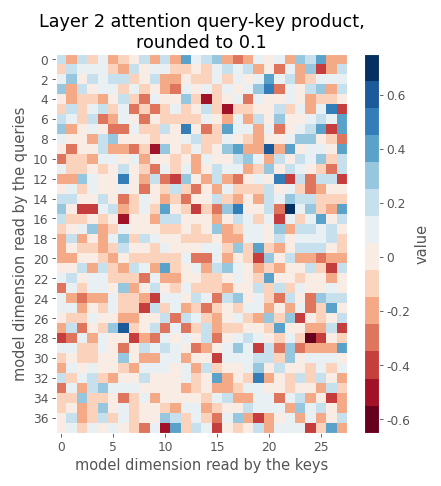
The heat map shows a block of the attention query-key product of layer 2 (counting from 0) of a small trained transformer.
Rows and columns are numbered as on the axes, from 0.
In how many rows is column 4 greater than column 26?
20
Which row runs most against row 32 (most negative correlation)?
36
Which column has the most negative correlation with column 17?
21
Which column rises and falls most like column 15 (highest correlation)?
2
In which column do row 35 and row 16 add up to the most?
25
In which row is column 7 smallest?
28
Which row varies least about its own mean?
31
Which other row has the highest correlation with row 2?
22
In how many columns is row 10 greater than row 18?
11
